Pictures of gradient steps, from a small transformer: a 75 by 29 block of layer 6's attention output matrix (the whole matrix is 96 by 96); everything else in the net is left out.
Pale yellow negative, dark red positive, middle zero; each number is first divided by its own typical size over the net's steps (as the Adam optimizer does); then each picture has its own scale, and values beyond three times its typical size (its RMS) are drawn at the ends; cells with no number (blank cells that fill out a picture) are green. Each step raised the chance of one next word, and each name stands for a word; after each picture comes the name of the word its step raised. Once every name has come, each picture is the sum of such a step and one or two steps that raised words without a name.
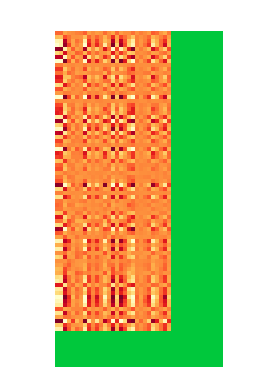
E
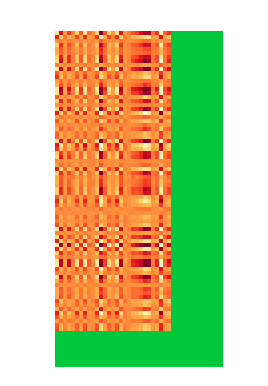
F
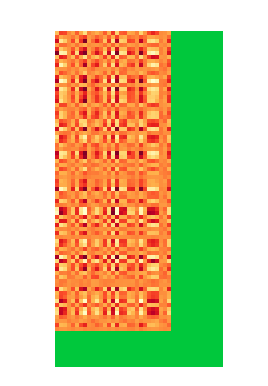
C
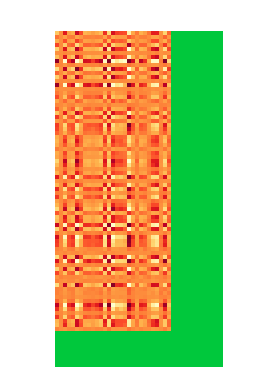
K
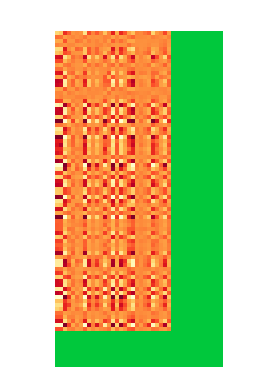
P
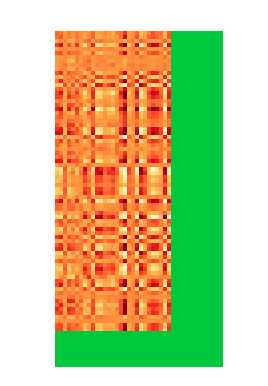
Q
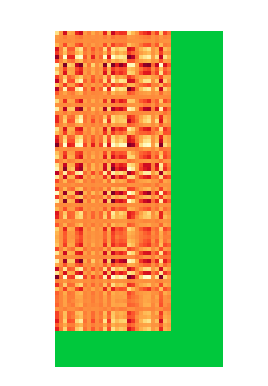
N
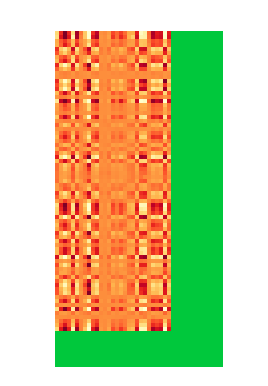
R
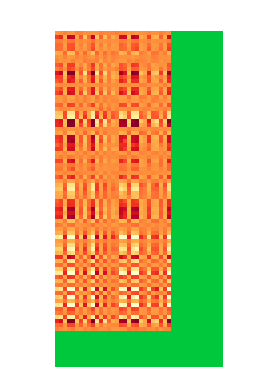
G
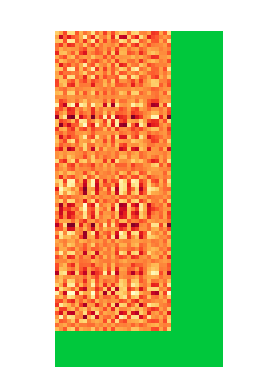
G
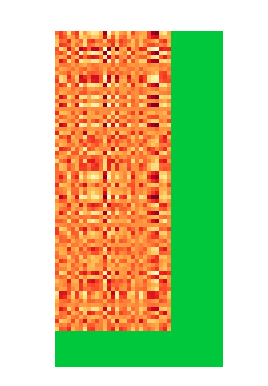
E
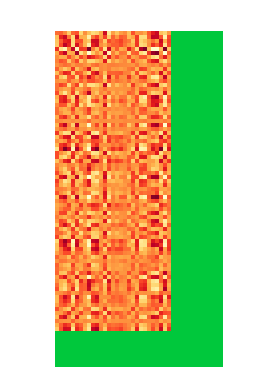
E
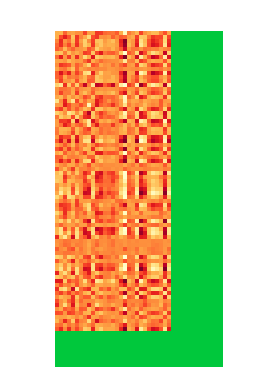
G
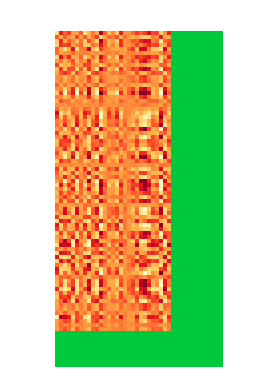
C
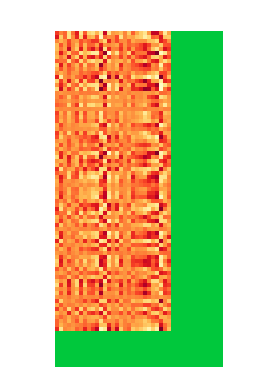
R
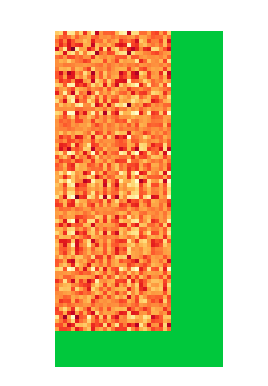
P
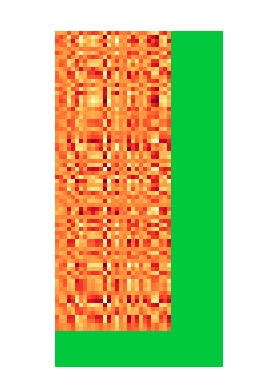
C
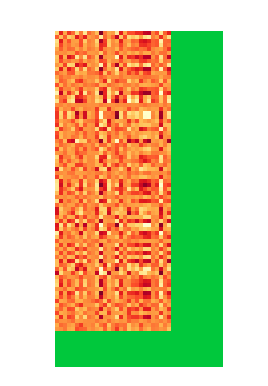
C
